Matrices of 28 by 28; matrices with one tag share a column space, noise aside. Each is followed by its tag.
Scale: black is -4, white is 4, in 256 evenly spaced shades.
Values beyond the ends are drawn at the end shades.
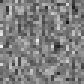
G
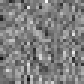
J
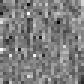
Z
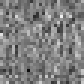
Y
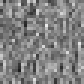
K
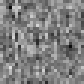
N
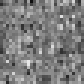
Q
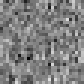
J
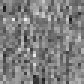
Z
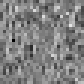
N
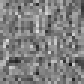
G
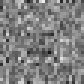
J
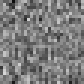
J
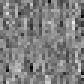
K
